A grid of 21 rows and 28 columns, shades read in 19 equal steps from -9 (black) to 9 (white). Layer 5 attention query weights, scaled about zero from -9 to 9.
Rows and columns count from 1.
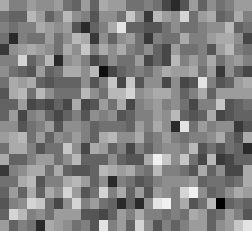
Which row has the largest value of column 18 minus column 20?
12
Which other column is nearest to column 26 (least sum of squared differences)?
6
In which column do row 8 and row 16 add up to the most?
23
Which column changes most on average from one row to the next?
21
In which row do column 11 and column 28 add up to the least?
4
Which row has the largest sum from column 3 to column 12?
5
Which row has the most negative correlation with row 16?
7
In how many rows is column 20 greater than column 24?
11
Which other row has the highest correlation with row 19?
15
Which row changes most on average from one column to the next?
19
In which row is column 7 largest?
16
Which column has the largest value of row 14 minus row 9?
8
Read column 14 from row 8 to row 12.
-4 4 3 -3 -1
